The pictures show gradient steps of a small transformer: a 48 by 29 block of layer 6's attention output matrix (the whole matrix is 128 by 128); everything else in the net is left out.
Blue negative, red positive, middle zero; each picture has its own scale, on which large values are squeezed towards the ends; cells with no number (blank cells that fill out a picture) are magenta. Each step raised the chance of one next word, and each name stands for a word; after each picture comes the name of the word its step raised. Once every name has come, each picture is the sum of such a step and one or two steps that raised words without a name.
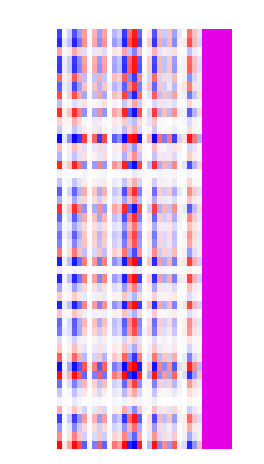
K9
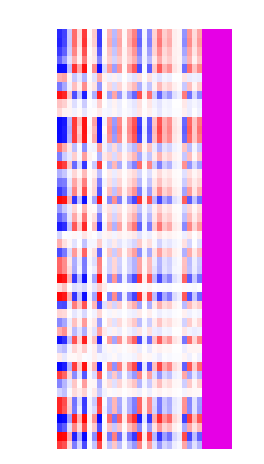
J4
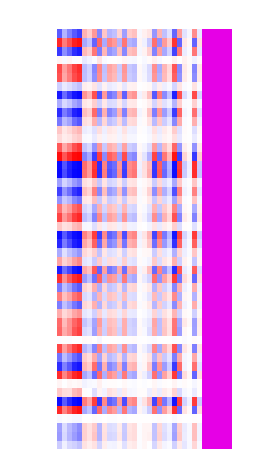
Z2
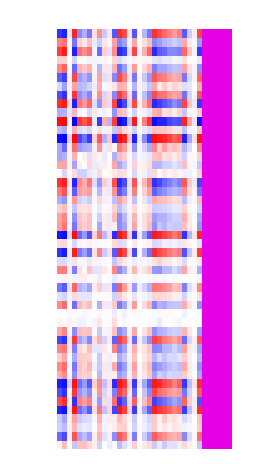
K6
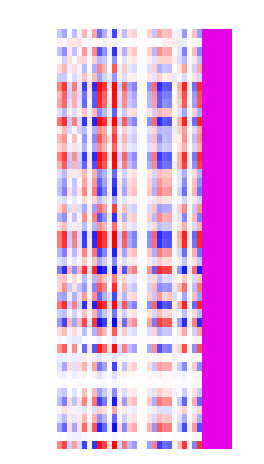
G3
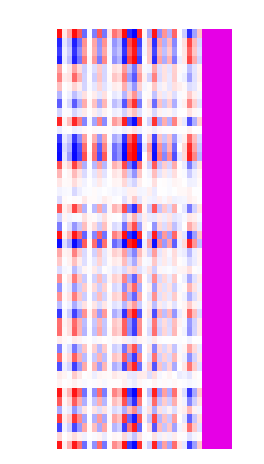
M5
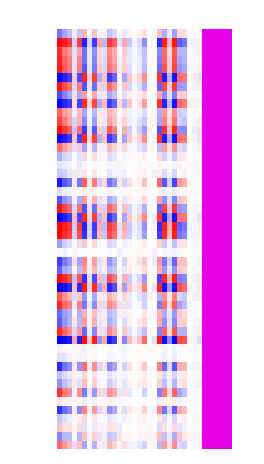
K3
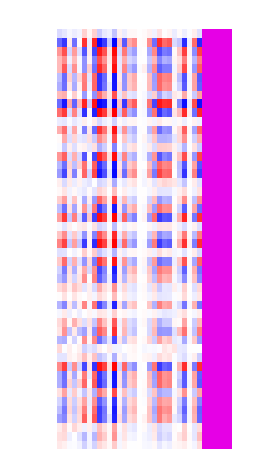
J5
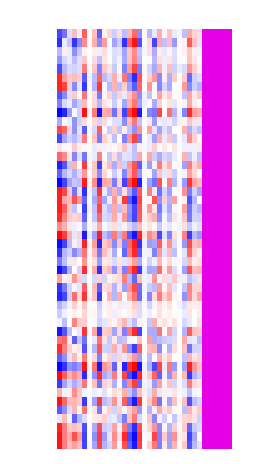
J4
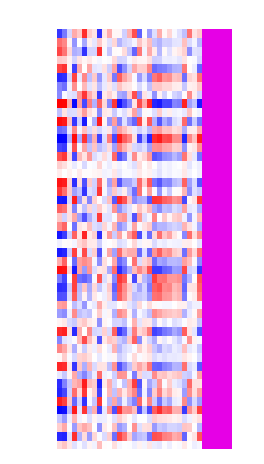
K6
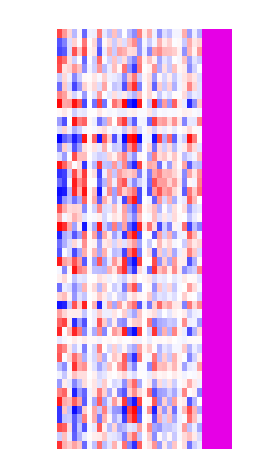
K6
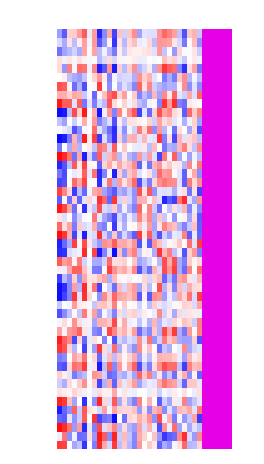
J4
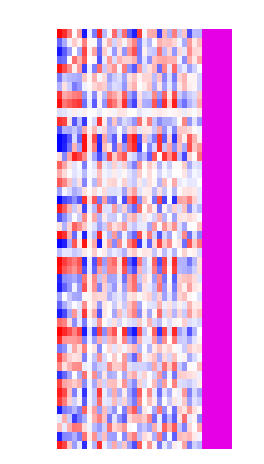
M5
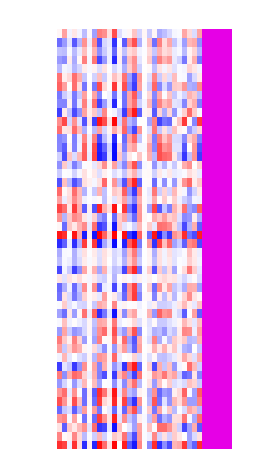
M5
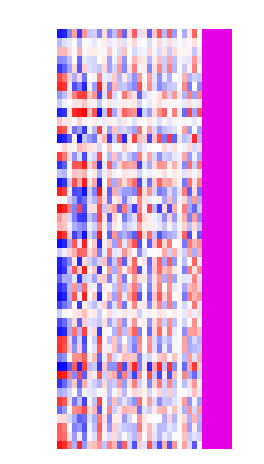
K9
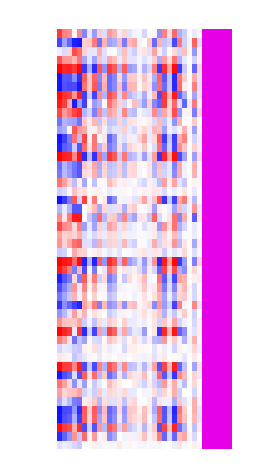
J5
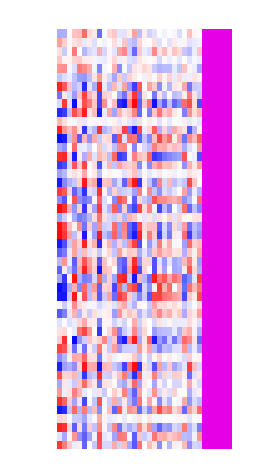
K3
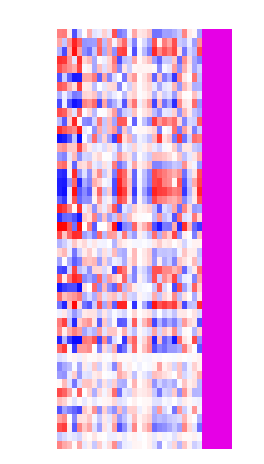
K3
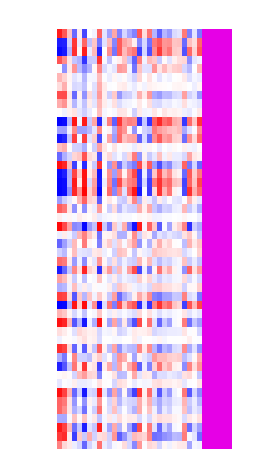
J4
